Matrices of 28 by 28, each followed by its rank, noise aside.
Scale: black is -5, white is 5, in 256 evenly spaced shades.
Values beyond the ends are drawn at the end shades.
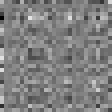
two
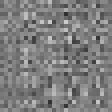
four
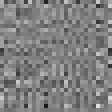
three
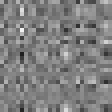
two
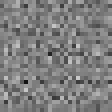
four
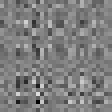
two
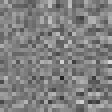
four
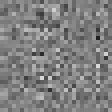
four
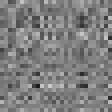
three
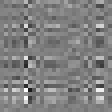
one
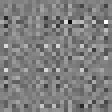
three
